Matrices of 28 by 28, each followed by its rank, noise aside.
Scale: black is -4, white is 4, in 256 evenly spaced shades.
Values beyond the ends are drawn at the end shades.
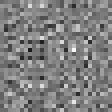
three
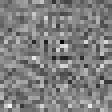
five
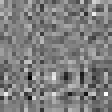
three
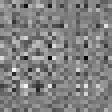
three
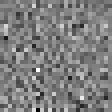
five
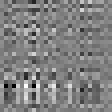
two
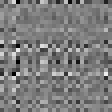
two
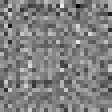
five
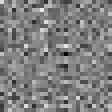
three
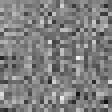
four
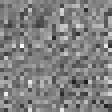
five
